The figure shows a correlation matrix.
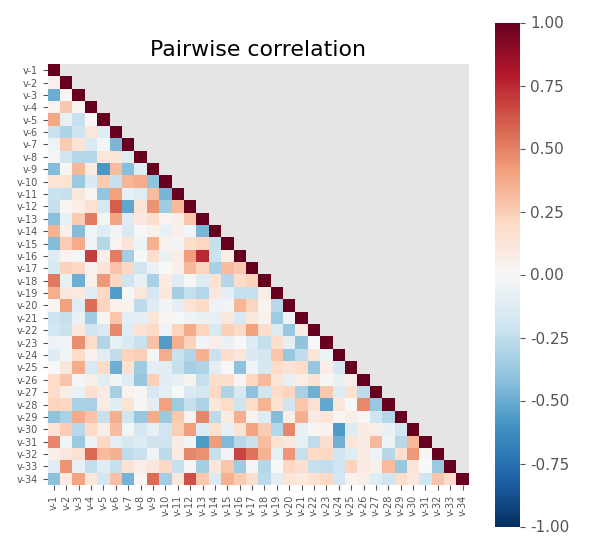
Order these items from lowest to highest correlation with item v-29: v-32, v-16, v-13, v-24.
v-24, v-32, v-16, v-13
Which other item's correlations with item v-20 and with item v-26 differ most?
v-28
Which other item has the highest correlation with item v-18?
v-1
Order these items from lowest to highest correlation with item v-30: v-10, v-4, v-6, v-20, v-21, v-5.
v-10, v-21, v-5, v-4, v-6, v-20
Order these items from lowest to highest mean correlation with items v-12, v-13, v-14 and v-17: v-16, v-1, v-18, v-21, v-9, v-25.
v-25, v-1, v-21, v-18, v-9, v-16
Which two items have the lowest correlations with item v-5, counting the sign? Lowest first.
v-9, v-11
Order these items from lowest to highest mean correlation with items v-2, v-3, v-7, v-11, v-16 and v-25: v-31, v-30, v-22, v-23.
v-31, v-22, v-30, v-23
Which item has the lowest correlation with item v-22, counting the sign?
v-27
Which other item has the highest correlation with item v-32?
v-16
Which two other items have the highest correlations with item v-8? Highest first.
v-10, v-24
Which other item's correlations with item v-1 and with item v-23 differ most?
v-3
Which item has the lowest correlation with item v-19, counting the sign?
v-6
